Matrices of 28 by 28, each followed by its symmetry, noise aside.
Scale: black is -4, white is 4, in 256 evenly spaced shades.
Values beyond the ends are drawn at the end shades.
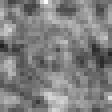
antisymmetric.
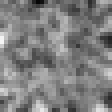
antisymmetric.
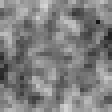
same after a half turn.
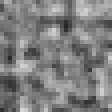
antisymmetric.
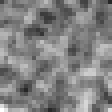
no symmetry.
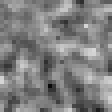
antisymmetric.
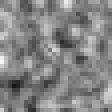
no symmetry.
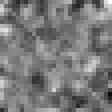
no symmetry.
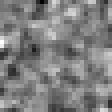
antisymmetric.
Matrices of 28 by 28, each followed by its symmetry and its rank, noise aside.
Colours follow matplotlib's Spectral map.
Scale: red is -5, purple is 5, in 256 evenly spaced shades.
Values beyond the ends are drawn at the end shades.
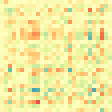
symmetric, rank three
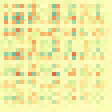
symmetric, rank two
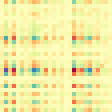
no symmetry, rank one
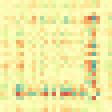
antisymmetric, rank two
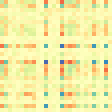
symmetric, rank one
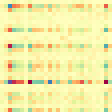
no symmetry, rank one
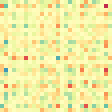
no symmetry, rank three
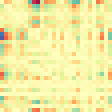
antisymmetric, rank two
